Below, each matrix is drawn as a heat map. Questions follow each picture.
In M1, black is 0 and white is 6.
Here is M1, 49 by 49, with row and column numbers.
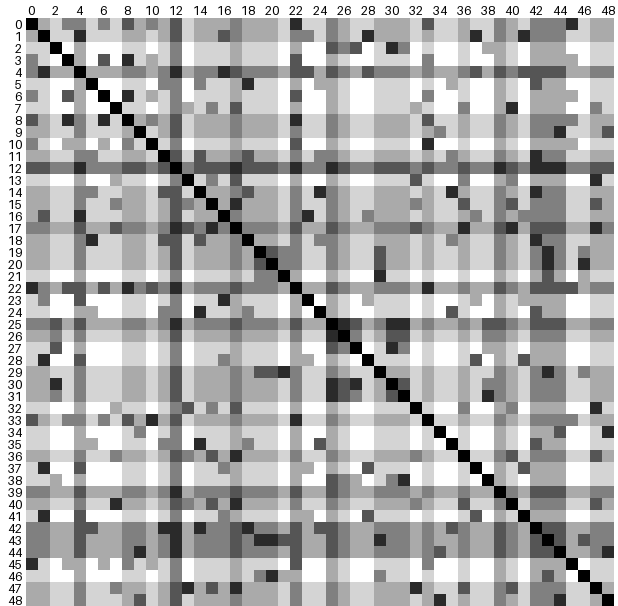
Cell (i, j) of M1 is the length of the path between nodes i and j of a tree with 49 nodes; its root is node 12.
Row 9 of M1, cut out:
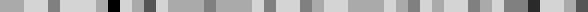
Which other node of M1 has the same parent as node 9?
48
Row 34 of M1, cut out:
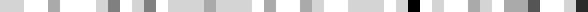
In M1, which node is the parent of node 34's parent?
44
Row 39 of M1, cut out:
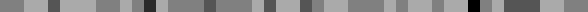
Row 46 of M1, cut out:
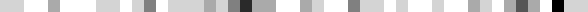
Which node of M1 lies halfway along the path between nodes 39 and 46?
43
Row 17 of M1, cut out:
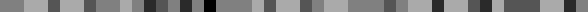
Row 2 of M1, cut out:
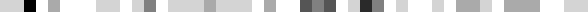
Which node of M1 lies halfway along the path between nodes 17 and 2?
25
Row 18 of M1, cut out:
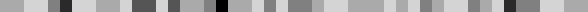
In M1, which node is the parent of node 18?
42
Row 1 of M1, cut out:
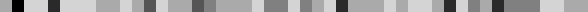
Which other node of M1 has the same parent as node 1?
16
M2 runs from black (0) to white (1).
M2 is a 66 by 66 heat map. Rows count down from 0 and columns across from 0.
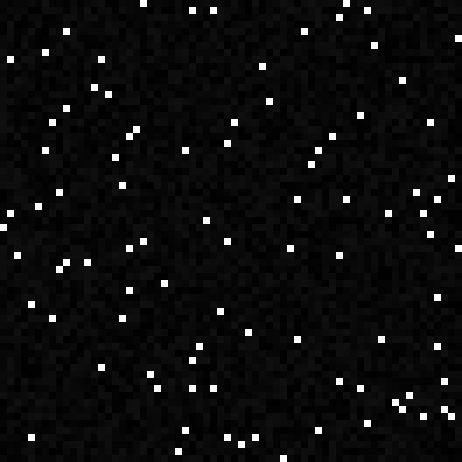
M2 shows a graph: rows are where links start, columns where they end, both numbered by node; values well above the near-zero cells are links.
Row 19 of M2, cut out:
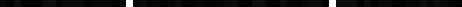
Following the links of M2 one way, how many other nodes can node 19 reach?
11
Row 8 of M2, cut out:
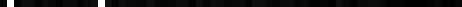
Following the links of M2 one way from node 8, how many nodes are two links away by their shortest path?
4
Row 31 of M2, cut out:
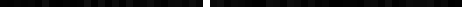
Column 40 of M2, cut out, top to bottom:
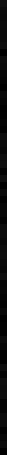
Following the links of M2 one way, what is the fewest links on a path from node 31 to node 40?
4
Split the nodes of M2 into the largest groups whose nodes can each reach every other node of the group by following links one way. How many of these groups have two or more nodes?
9
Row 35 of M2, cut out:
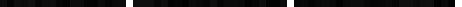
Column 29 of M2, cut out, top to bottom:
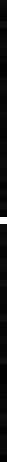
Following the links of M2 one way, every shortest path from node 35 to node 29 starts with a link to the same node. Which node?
node 65
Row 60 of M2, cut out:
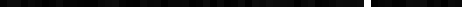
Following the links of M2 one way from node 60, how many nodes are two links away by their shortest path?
1
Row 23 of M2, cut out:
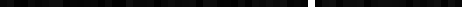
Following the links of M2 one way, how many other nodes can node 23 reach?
6
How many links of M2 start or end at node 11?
1
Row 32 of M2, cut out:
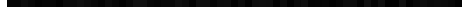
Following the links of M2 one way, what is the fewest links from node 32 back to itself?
3
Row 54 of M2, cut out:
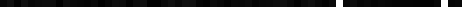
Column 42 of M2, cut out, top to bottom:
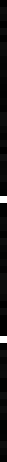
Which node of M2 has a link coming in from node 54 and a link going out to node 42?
node 48
